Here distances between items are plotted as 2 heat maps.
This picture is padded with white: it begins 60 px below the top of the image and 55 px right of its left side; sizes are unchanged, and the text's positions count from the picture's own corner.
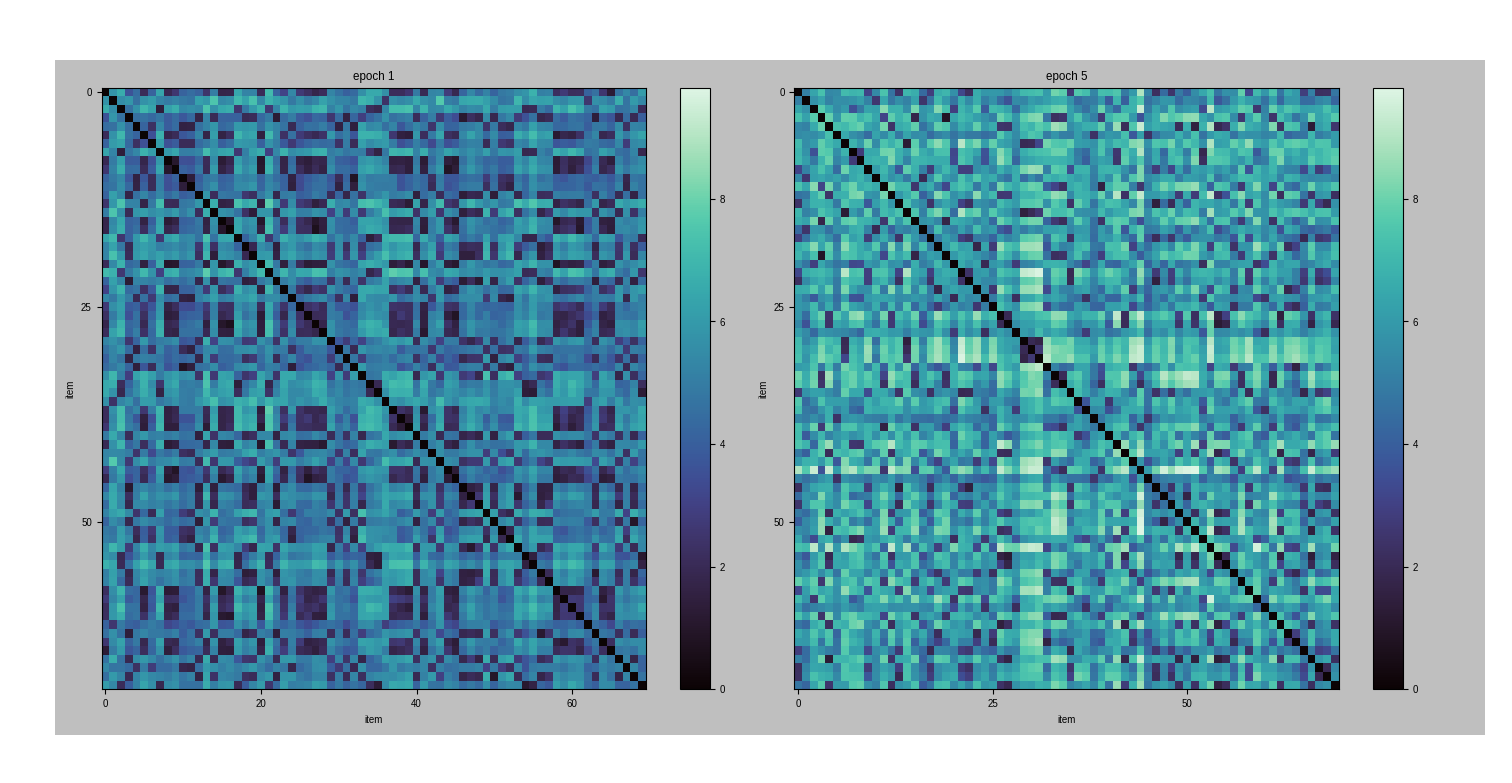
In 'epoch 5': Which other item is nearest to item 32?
64
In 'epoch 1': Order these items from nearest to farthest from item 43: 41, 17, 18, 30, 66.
66, 18, 17, 30, 41
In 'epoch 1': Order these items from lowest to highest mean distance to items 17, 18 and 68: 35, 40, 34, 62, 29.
40, 29, 34, 35, 62
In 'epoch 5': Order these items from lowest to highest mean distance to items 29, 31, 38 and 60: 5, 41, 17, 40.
5, 40, 17, 41
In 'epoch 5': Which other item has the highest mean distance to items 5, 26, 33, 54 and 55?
41
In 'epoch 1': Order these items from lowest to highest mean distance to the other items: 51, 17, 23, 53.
23, 51, 53, 17
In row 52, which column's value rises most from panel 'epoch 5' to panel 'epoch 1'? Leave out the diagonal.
7
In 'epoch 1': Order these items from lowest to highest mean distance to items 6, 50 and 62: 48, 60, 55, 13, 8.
8, 48, 60, 13, 55
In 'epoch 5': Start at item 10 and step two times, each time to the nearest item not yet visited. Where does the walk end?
1
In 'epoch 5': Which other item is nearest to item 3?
19
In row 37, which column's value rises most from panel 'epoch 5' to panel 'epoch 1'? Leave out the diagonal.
24
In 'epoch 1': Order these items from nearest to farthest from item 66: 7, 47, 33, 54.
33, 47, 54, 7
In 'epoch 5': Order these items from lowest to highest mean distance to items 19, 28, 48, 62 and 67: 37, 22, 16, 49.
22, 16, 49, 37
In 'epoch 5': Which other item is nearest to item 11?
39
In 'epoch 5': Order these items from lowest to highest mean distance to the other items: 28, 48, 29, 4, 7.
28, 48, 4, 7, 29
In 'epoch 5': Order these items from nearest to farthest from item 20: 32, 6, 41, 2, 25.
2, 41, 6, 25, 32
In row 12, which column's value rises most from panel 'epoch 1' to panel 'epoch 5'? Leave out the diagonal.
53
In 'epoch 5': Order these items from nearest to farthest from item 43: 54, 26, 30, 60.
60, 54, 26, 30
